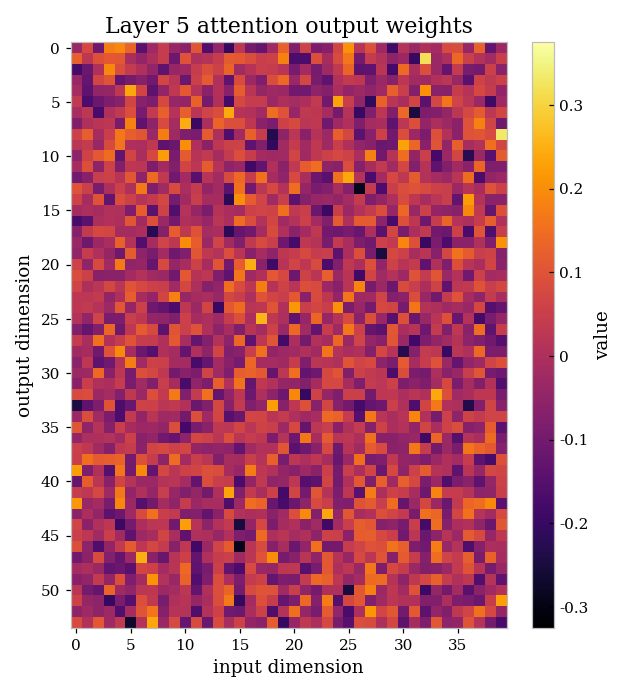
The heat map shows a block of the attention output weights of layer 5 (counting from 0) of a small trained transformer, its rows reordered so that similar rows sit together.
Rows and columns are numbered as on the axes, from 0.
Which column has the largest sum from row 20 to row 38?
17
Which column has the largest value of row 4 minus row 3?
5
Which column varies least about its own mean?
13
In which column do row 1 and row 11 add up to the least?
31
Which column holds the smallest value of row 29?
11
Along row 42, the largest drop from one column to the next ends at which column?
39
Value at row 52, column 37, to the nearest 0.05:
0.15
